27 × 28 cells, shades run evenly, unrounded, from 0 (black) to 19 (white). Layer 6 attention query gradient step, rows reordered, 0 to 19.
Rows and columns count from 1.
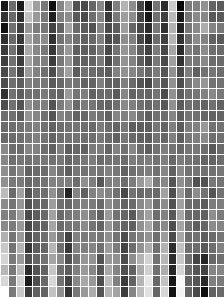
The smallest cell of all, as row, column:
1, 23
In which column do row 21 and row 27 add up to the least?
22
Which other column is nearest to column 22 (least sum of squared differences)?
4
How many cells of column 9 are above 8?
16
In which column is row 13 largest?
26
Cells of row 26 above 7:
20
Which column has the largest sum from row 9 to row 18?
5
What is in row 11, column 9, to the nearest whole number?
9
